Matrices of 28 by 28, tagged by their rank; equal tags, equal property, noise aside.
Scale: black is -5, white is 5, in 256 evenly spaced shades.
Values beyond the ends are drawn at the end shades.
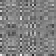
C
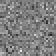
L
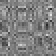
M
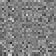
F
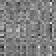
M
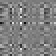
C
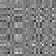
C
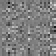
M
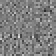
L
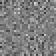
L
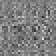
F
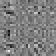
M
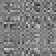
M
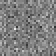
L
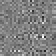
M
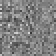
L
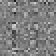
M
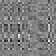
C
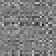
M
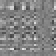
C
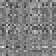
M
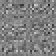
F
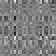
C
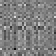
C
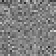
L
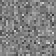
L
